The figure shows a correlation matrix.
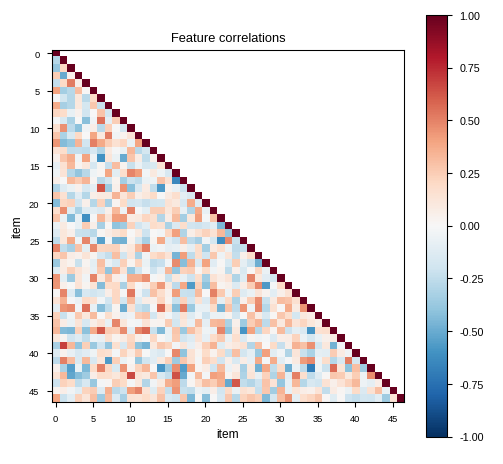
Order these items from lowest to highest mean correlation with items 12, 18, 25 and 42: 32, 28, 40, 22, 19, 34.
34, 32, 19, 22, 40, 28
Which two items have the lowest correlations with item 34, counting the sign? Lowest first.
42, 37
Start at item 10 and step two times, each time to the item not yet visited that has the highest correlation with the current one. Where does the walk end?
16
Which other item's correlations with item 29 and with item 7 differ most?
41
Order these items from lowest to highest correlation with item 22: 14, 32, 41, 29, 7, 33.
14, 41, 33, 29, 7, 32
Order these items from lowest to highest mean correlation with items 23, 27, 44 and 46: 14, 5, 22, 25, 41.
22, 5, 41, 25, 14
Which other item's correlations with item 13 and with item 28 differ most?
31
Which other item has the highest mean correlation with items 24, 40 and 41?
44
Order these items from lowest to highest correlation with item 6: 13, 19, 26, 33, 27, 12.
13, 27, 33, 19, 26, 12
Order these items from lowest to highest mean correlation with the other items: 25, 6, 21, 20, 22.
25, 20, 6, 22, 21
